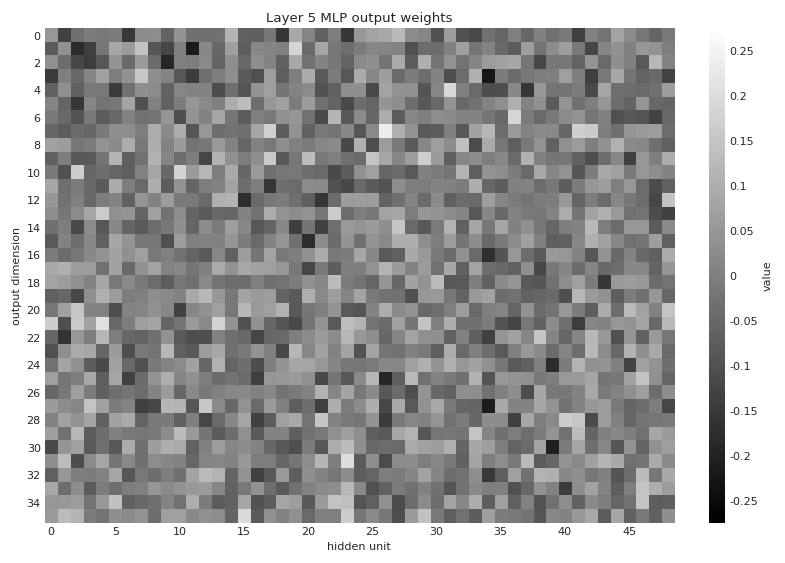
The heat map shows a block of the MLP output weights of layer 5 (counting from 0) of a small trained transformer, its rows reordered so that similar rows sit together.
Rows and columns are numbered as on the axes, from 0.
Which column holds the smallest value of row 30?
39
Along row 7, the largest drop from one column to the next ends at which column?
18
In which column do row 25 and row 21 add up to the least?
26
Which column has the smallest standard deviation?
30
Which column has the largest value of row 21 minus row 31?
2
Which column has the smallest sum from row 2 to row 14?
21
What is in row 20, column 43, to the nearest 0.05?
0.1
